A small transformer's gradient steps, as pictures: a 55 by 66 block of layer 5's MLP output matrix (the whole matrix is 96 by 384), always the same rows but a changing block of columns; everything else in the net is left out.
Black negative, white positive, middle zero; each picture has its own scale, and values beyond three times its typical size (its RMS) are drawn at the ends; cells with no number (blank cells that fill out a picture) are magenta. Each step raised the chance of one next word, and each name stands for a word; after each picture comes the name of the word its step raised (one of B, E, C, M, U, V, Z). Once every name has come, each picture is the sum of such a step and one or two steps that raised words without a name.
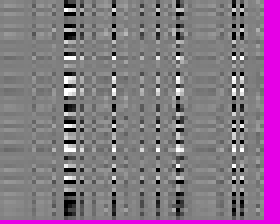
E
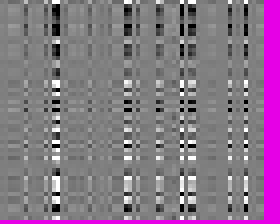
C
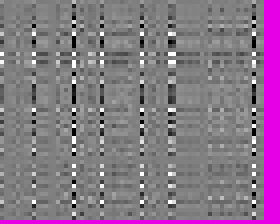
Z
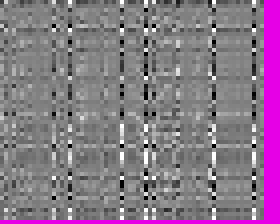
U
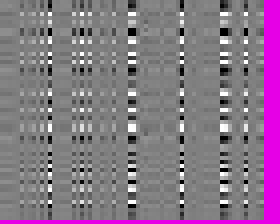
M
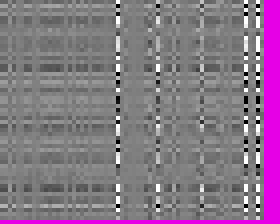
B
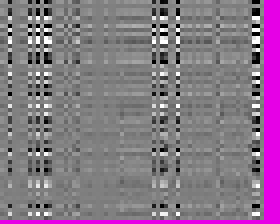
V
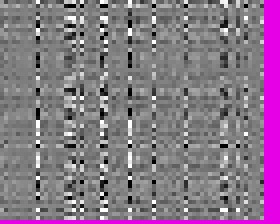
U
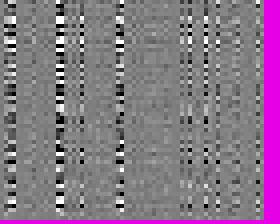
V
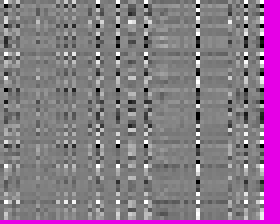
Z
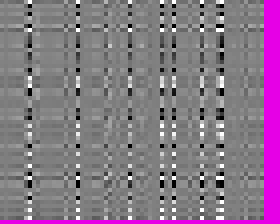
U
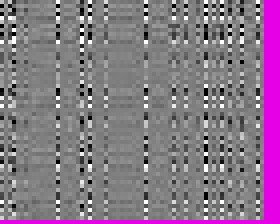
V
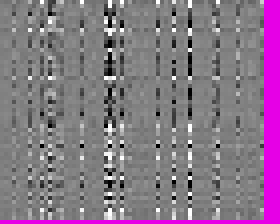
U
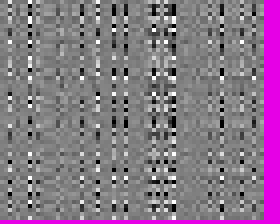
C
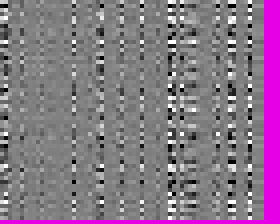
M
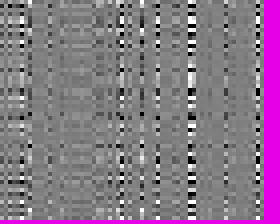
U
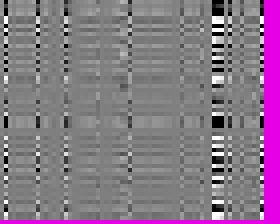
V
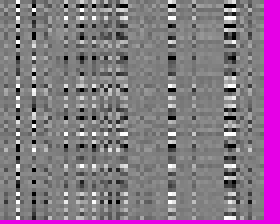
E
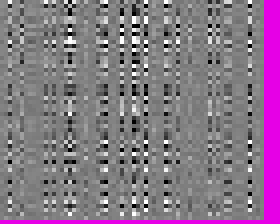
V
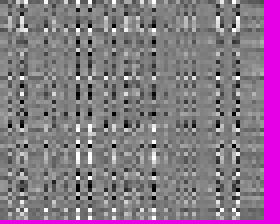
U
